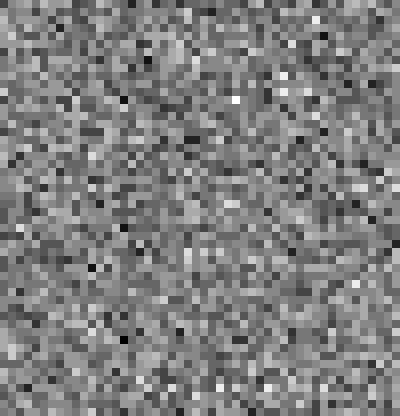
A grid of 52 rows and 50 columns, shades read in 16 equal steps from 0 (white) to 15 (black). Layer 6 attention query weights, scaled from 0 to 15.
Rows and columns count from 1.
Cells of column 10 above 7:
23
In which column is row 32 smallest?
24
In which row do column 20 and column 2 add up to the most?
21
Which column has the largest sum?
16
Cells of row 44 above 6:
34
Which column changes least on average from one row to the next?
2
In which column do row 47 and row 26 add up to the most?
13
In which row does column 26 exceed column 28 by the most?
49
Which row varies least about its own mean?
35
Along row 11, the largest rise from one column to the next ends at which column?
47
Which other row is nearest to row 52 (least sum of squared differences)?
42
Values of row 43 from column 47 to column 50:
4 7 10 8
